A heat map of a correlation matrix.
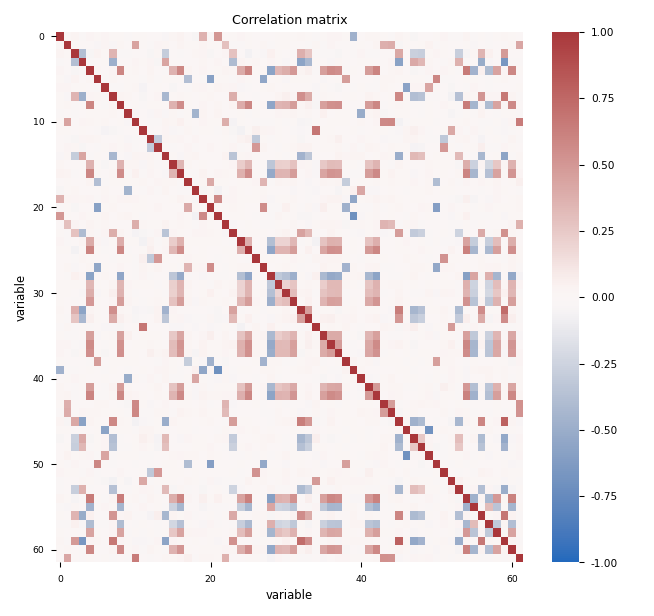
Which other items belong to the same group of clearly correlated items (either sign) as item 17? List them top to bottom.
5, 20, 27, 38, 50
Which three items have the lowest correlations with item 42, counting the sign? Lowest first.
28, 55, 57
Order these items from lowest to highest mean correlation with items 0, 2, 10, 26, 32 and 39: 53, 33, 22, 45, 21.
53, 21, 22, 33, 45
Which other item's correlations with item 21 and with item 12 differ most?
39
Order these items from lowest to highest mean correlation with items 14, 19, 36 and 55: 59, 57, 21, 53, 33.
59, 33, 57, 53, 21
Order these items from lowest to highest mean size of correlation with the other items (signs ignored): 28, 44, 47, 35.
44, 47, 35, 28
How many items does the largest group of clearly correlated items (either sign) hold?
20
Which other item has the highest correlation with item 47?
3
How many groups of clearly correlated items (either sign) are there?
9
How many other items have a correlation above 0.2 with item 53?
4
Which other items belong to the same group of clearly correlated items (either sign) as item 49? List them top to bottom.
6, 46
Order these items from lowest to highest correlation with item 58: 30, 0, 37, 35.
0, 30, 35, 37
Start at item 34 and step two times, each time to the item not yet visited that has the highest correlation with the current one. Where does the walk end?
52
